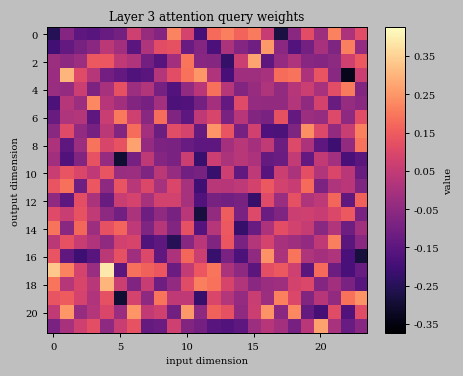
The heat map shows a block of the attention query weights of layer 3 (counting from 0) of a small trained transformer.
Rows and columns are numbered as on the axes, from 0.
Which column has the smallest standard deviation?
7
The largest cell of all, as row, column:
17, 4
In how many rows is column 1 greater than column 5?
12
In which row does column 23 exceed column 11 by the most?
19
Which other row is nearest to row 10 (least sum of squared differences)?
13
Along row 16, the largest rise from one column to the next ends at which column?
16
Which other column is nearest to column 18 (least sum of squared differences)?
10
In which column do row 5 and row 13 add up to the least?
11
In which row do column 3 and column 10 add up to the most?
2
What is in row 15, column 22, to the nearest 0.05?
-0.15
